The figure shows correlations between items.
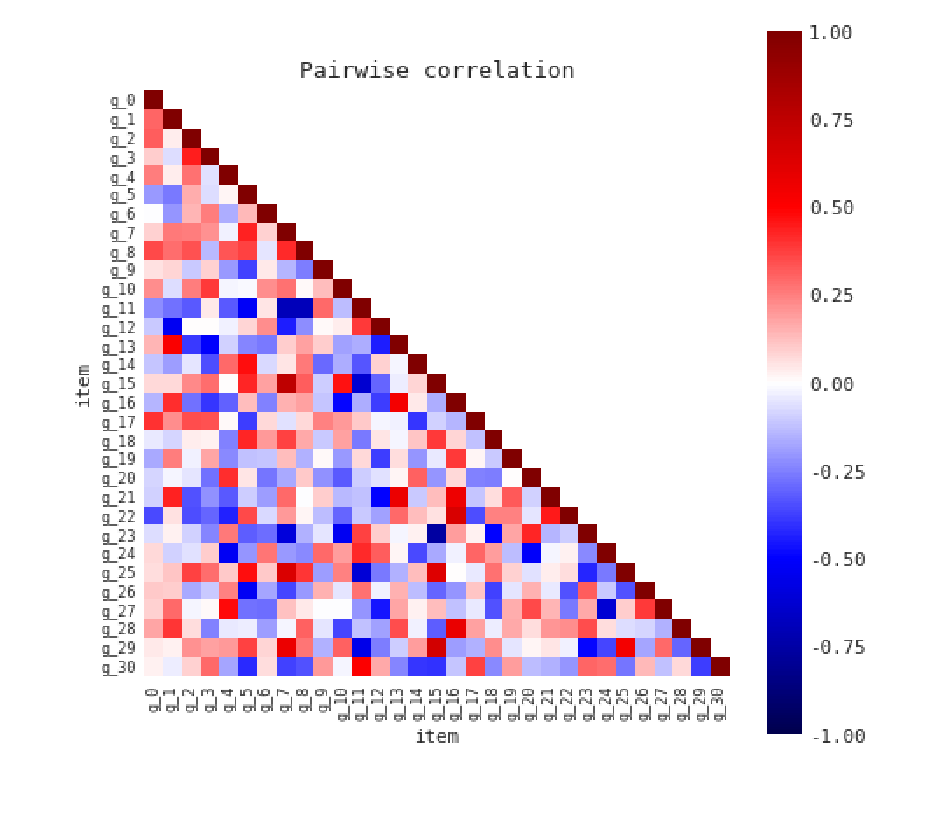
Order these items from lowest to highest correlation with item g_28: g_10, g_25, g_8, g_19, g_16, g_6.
g_10, g_6, g_25, g_19, g_8, g_16
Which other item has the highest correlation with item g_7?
g_15
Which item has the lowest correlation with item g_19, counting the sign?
g_12
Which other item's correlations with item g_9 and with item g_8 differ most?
g_11
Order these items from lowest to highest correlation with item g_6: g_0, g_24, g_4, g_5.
g_4, g_0, g_5, g_24
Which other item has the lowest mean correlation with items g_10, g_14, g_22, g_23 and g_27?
g_24
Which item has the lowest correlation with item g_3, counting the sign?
g_13
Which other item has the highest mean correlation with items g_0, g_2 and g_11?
g_17
